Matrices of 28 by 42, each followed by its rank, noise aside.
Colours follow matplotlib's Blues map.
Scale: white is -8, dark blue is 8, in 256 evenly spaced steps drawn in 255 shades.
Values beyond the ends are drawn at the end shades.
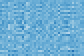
three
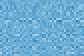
four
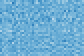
six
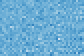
six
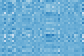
three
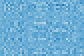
three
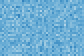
six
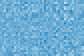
five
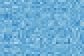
six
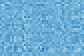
five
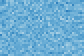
six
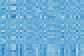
two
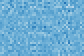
five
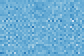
five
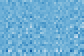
three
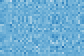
four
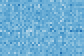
six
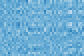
three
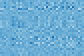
four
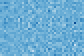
six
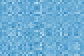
three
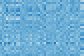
three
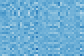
three
